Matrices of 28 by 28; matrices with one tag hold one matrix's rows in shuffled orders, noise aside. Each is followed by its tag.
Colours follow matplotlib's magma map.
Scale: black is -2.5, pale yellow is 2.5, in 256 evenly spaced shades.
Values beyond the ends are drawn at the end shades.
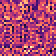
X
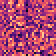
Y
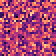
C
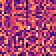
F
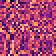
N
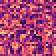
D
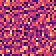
X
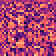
Y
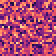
D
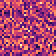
X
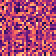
F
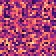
C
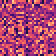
Y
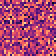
X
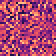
N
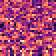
D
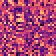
Y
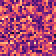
D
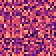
X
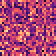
F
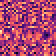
C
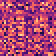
Y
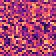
C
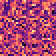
C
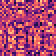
Y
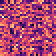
D
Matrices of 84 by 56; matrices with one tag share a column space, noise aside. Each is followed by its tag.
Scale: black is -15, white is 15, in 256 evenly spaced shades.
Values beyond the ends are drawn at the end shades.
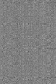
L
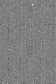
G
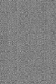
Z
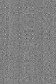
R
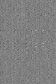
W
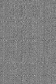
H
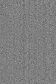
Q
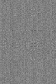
W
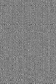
G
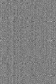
H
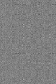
Q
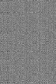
Z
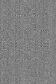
W
